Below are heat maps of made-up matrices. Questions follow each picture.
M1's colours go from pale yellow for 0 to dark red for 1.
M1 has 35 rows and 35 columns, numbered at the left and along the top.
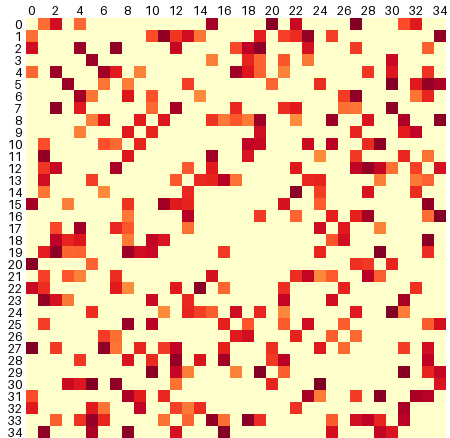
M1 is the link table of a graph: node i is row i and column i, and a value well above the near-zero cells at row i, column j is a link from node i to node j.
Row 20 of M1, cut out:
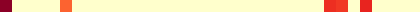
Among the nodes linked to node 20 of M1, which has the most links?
node 27
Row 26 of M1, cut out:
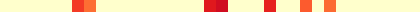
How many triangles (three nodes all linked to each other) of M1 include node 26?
5
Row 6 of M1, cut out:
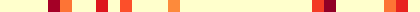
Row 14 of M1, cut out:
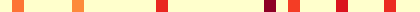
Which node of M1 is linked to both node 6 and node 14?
node 32
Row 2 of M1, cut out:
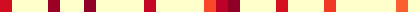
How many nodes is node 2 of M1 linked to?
10
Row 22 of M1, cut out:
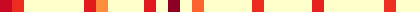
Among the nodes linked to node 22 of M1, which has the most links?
node 8
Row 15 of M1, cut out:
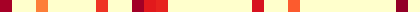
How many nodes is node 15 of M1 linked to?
9
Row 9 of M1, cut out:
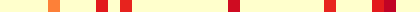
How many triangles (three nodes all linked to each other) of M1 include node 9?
6
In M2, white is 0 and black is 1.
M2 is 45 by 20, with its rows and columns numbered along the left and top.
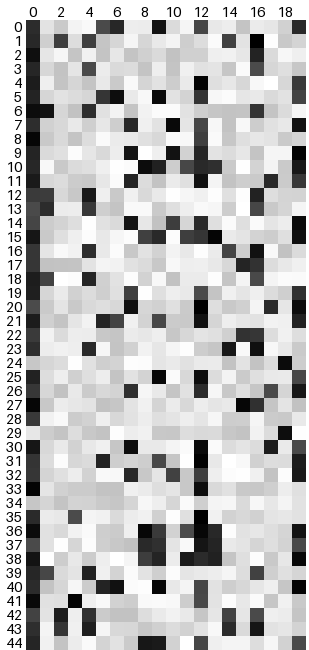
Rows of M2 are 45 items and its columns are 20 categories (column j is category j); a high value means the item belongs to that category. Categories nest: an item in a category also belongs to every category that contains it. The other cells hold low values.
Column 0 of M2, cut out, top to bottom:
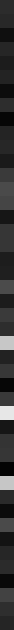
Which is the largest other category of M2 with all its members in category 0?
12
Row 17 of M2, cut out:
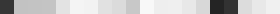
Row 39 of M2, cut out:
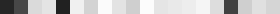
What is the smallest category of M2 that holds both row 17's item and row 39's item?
16
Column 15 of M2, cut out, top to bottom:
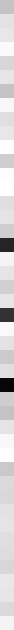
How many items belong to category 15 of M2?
3
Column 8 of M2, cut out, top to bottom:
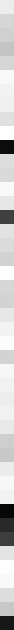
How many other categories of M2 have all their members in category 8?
2
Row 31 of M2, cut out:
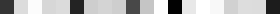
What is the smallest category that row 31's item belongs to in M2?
5
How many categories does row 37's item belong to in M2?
6
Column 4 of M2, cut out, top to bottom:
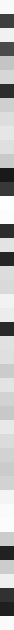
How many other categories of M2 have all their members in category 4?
3
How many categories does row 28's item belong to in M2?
1
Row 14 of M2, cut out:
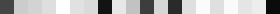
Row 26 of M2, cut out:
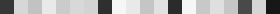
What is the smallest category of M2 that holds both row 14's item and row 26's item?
7
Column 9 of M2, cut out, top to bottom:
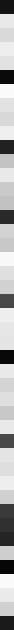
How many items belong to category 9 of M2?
12
